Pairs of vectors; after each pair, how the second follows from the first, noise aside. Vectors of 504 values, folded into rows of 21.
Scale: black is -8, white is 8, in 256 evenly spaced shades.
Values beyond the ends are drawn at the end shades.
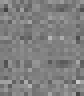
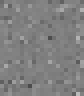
negated, partly zeroed.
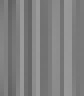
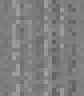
reversed, partly zeroed.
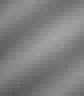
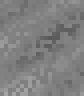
negated, partly zeroed.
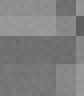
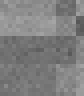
copied.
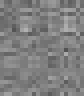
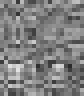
reversed, scaled up.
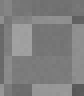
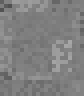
reversed, partly zeroed.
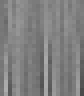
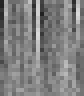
reversed, scaled up.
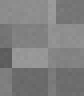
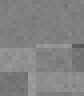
reversed, partly zeroed.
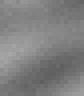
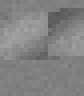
wrapped around, negated, partly zeroed.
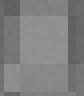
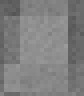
copied.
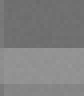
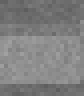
wrapped around, negated.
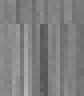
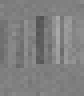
reversed, partly zeroed.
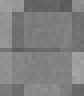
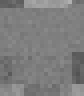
negated, partly zeroed.
